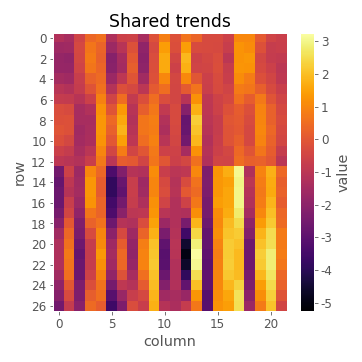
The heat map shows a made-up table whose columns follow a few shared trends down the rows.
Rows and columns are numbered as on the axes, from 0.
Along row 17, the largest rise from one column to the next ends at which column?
15
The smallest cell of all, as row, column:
21, 12
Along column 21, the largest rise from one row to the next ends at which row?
13
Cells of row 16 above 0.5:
8
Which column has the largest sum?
17
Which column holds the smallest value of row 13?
5
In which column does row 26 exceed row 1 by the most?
20
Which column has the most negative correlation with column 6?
3
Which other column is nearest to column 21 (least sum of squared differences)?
1
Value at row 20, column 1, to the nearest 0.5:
0.5
